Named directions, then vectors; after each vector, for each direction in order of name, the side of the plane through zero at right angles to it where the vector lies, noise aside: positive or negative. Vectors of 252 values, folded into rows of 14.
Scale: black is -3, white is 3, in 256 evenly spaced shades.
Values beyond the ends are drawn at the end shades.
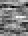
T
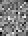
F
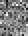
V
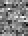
positive, positive, negative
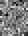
positive, negative, negative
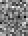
negative, negative, negative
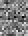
negative, negative, positive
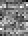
positive, negative, positive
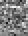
negative, negative, negative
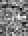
positive, positive, positive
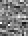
positive, positive, positive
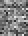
positive, positive, negative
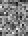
positive, negative, negative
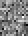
positive, positive, negative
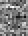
negative, negative, negative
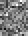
negative, positive, positive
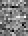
positive, positive, positive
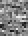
positive, positive, positive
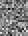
negative, negative, positive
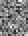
negative, positive, positive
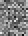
negative, negative, positive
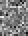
positive, negative, negative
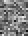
positive, positive, negative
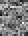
positive, negative, negative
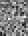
positive, positive, positive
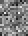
positive, negative, negative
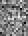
positive, positive, positive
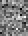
positive, positive, positive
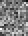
positive, negative, positive
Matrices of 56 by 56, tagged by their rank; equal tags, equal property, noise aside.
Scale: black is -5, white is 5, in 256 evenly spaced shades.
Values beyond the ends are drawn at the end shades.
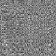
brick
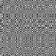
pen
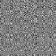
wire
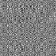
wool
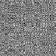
brick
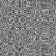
wire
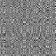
wire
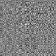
wire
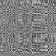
pen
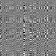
pen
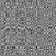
wool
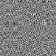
brick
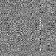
brick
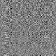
wire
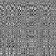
wool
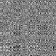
wire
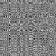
wool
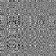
wool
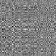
wool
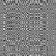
pen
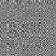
wool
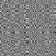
wool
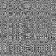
brick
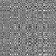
pen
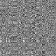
brick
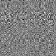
brick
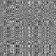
pen
